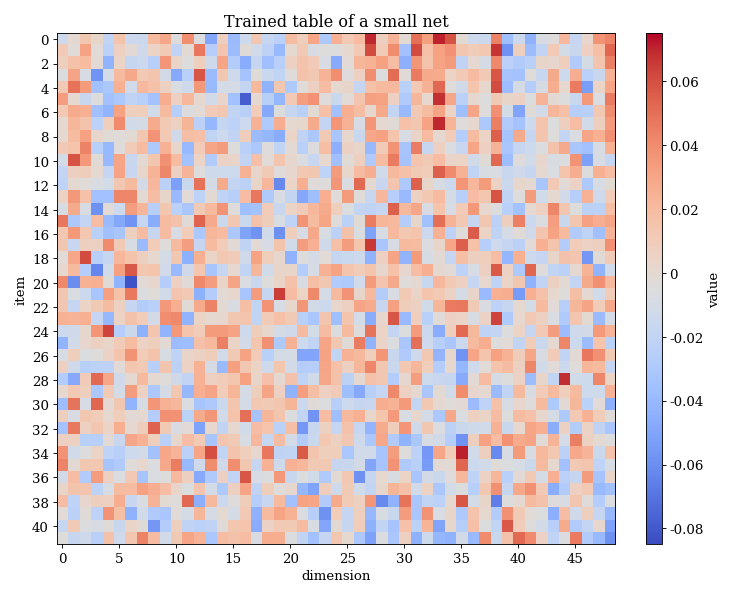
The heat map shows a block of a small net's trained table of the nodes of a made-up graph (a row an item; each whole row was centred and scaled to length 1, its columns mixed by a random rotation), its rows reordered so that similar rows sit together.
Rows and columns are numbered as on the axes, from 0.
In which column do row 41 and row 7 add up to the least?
13
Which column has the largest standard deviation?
27
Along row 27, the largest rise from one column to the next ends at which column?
15
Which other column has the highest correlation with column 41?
6
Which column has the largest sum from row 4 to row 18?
33
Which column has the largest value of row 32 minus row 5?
8
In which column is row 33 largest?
45
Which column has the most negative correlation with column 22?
16
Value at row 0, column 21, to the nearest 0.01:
0.01
